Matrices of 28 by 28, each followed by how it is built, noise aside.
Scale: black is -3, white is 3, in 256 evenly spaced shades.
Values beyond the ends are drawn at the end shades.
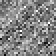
Hankel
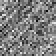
Hankel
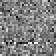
uneven rows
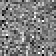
uneven columns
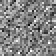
Hankel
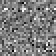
uneven rows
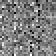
uneven columns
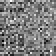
blocks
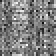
blocks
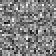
blocks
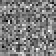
blocks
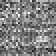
blocks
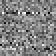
uneven rows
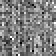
blocks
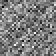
Hankel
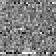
uneven rows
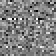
uneven rows
